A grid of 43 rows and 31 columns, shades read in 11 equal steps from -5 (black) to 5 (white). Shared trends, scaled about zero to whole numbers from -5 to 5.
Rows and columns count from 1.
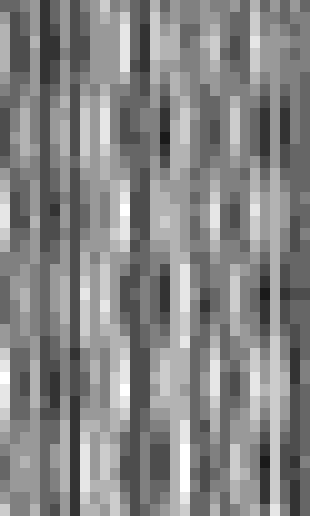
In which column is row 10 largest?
11
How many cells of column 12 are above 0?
37
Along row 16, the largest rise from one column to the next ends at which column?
16
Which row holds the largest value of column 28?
43
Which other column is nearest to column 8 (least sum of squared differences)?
14
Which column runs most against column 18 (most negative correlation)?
30
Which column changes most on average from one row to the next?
13
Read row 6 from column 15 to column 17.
-3 2 1
